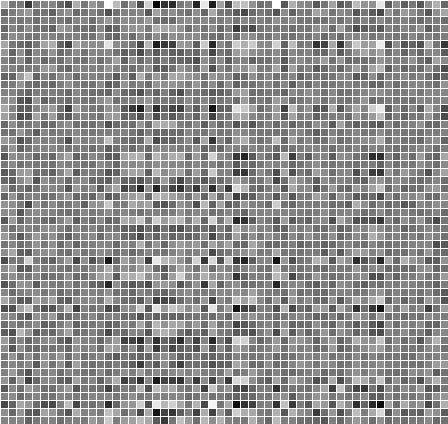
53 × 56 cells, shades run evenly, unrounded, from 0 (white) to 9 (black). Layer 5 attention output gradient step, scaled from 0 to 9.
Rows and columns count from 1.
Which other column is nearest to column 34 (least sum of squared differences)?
11
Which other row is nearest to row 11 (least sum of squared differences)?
21
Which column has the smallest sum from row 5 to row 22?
48
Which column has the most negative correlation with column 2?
3
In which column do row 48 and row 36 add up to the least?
30
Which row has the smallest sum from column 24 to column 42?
6
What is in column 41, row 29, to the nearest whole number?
5
